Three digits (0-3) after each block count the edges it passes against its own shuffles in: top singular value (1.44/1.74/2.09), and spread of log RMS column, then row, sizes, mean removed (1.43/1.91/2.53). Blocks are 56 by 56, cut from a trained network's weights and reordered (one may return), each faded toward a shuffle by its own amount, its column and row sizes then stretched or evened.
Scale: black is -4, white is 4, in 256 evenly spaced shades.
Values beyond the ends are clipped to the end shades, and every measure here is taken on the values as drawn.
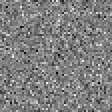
1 0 0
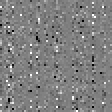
0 3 0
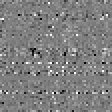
0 1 3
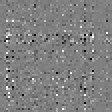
1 2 2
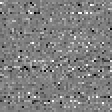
0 0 3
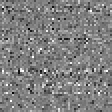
1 1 2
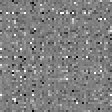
0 2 2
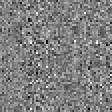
2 2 0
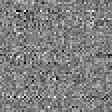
2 0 2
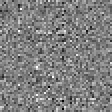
2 2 0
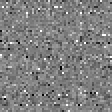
0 0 2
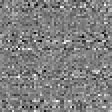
2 0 3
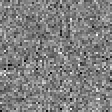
1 1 1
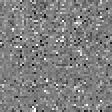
0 2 2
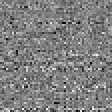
2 0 3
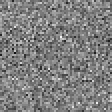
0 0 0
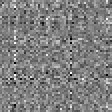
3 2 2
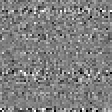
2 0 3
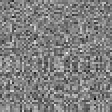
3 0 0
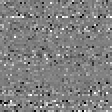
0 0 3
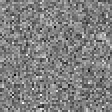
2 0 0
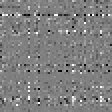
2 2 3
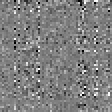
0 3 2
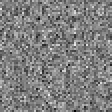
2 1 0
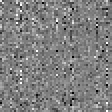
0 3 1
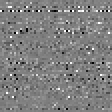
1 0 3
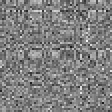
3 0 1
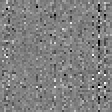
1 3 0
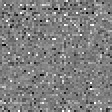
0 0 2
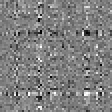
3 3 2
